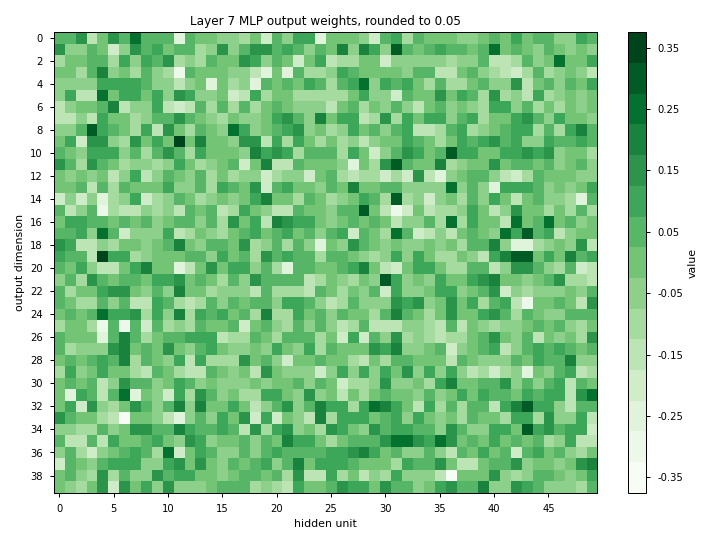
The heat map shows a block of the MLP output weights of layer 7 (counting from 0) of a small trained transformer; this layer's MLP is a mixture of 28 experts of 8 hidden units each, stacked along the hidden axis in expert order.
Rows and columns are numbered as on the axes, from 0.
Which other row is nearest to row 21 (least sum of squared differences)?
30
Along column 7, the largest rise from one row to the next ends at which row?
32
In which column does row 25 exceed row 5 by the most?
16
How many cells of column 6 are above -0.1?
33
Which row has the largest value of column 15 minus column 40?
13
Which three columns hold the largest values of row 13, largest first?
36, 27, 18
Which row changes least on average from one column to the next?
37
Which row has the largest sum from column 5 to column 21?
34
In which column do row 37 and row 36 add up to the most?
10
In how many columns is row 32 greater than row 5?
30
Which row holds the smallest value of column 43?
23
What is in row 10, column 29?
-0.2
